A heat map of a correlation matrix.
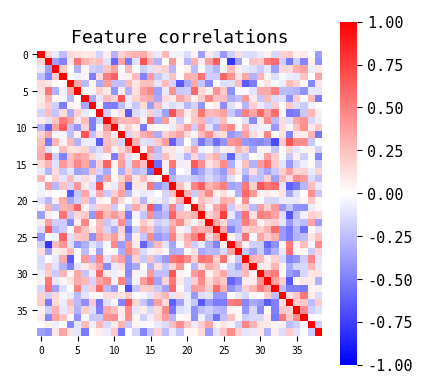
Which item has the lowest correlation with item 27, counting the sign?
31
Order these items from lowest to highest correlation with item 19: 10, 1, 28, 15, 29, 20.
15, 1, 10, 20, 29, 28
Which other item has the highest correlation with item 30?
18
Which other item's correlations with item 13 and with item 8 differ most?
12
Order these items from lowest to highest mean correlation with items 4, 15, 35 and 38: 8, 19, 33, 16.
19, 8, 16, 33
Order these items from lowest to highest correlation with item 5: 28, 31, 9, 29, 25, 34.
34, 29, 28, 9, 25, 31
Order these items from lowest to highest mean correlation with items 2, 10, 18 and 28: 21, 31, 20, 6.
21, 31, 6, 20
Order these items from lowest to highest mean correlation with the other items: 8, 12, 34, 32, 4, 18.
34, 12, 4, 32, 8, 18
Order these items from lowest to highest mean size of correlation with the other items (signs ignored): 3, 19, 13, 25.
13, 19, 3, 25
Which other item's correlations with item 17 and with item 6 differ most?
28
